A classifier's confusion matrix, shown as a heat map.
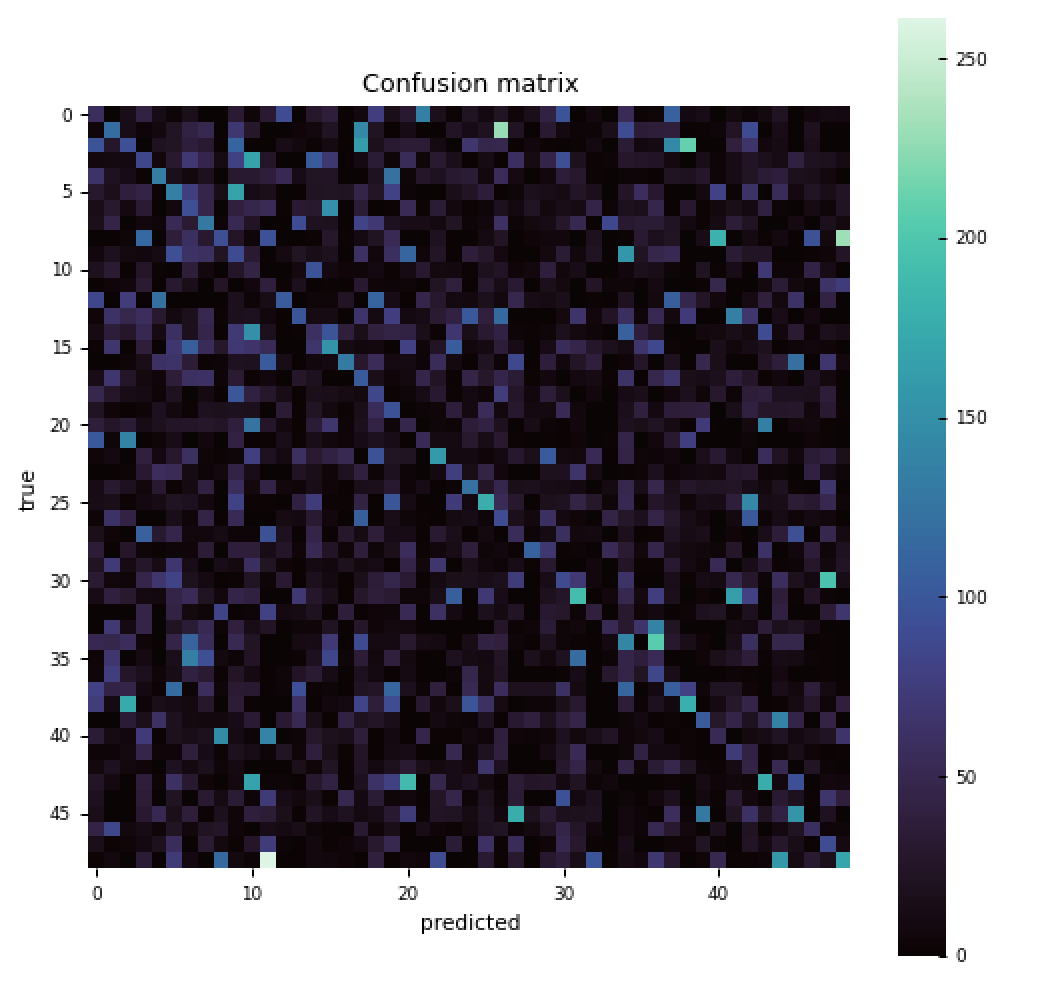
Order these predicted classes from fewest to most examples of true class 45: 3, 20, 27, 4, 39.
3, 4, 20, 39, 27
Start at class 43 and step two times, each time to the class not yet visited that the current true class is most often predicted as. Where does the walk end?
10
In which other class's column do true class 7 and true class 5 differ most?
9
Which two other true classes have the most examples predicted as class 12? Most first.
0, 4
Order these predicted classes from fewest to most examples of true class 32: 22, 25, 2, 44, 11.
2, 25, 44, 22, 11
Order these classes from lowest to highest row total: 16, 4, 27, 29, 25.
29, 27, 4, 16, 25
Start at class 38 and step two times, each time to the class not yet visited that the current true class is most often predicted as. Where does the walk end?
17
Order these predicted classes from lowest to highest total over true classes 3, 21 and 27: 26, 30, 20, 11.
26, 20, 11, 30
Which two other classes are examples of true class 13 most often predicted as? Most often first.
41, 26
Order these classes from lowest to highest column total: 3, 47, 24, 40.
40, 24, 47, 3
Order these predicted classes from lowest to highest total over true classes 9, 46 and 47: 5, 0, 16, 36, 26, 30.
16, 26, 0, 36, 30, 5
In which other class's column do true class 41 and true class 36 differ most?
1
